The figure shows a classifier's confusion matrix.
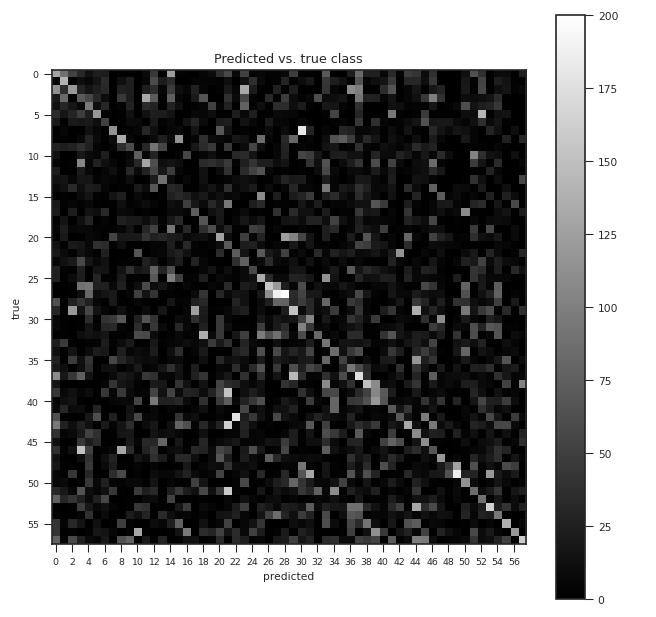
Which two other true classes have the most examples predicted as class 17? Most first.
29, 50
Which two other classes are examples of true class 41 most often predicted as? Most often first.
34, 23
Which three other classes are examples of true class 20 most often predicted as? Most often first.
28, 29, 43
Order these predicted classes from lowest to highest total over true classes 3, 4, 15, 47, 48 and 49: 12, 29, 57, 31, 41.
57, 29, 41, 12, 31
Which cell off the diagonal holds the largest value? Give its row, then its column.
27, 28
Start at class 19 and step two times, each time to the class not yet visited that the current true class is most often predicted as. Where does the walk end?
33
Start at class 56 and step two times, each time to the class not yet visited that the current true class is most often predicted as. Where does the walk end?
51
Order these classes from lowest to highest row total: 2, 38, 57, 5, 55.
5, 55, 38, 2, 57
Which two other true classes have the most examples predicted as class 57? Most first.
38, 13
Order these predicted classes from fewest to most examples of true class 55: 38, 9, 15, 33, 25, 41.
9, 41, 25, 33, 15, 38
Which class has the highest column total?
37
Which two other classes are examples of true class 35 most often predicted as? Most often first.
44, 33
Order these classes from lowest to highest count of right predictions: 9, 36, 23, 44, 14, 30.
14, 30, 9, 23, 36, 44
